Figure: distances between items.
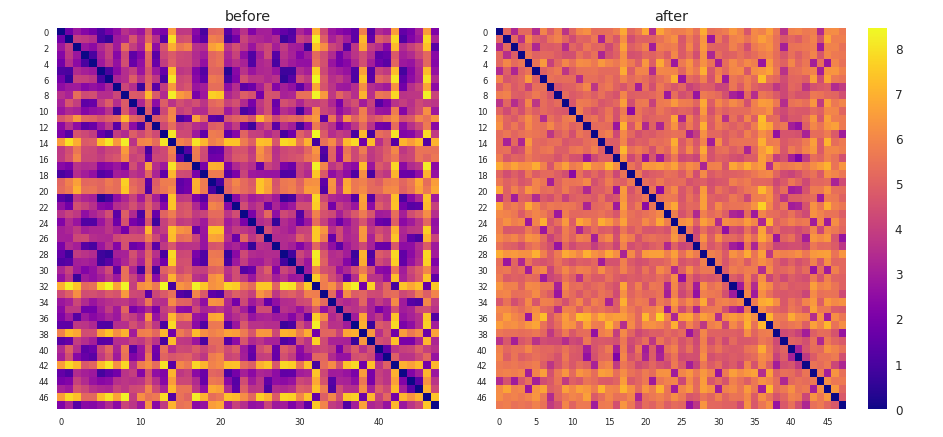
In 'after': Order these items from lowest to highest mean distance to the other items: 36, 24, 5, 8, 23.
8, 23, 5, 24, 36
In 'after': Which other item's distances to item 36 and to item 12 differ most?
22
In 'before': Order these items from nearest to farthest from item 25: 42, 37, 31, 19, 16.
37, 31, 16, 42, 19
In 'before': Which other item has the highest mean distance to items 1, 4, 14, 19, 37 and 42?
8
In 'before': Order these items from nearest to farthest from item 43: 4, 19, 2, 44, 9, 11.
44, 4, 2, 9, 11, 19
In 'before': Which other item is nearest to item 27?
24
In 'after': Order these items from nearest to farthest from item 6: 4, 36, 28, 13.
13, 28, 4, 36
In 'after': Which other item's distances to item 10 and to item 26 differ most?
18
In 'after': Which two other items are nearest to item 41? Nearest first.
16, 12
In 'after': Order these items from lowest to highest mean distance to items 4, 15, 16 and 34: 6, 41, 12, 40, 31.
41, 12, 40, 31, 6
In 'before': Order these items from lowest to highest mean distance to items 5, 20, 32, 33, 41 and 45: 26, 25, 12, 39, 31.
12, 39, 26, 31, 25
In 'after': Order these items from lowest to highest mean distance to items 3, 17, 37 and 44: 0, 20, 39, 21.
39, 21, 0, 20
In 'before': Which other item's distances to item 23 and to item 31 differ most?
2
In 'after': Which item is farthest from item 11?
36
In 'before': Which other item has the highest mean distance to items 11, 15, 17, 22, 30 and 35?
32
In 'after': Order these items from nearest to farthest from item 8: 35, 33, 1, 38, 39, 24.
33, 35, 39, 38, 24, 1
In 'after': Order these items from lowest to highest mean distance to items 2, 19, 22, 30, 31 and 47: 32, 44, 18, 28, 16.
16, 44, 18, 32, 28
